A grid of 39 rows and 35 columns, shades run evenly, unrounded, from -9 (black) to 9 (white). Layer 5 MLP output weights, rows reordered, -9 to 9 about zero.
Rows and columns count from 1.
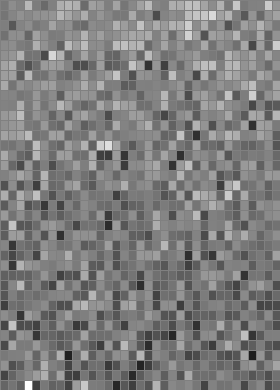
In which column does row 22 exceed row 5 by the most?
25
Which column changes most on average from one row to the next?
11
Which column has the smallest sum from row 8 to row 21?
16
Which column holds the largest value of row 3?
24
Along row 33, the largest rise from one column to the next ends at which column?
2
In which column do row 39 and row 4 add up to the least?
26
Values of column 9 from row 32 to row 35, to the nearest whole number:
2 -1 -2 -2
